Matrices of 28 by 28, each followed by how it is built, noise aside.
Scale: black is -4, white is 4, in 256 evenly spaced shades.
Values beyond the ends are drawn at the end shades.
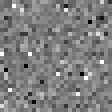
sparse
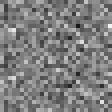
repeating rows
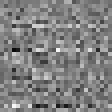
low rank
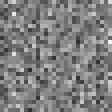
repeating rows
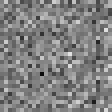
repeating rows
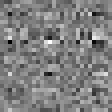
low rank
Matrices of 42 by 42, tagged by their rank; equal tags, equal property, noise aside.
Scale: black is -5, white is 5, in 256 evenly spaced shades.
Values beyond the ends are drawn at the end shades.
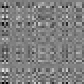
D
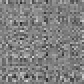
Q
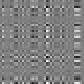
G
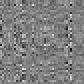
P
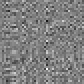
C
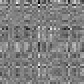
D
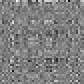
Q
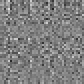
Q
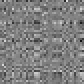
D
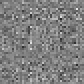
Q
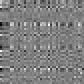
G
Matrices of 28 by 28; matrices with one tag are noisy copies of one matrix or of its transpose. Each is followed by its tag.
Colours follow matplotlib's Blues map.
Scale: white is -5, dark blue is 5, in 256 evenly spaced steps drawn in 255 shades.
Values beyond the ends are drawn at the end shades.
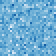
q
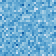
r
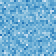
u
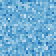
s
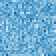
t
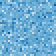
r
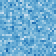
r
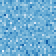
s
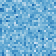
s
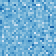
s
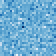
u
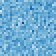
u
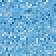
r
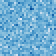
u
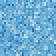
t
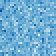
s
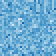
u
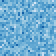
r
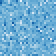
r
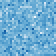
t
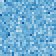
u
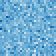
s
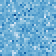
q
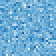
s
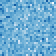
s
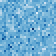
t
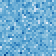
r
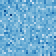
s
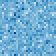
q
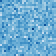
t
